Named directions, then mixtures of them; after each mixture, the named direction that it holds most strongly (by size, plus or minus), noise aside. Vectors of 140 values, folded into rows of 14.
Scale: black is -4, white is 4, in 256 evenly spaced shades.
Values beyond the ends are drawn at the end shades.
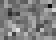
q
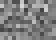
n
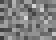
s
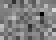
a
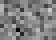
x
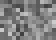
x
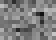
a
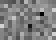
a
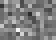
x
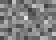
s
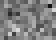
q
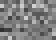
n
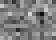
n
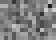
q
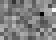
a
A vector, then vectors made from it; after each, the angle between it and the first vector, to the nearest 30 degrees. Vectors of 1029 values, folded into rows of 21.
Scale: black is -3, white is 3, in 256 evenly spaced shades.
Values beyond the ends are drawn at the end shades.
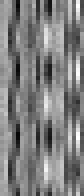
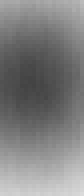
90 degrees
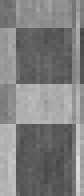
90 degrees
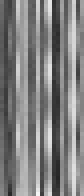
120 degrees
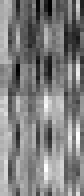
30 degrees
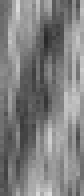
120 degrees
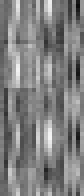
150 degrees
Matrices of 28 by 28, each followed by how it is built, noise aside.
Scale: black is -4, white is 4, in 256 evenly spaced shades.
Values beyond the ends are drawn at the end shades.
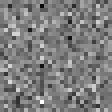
uneven columns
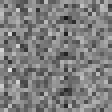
repeating rows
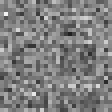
blocks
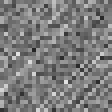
Hankel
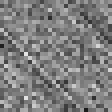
Toeplitz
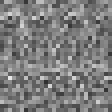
repeating columns
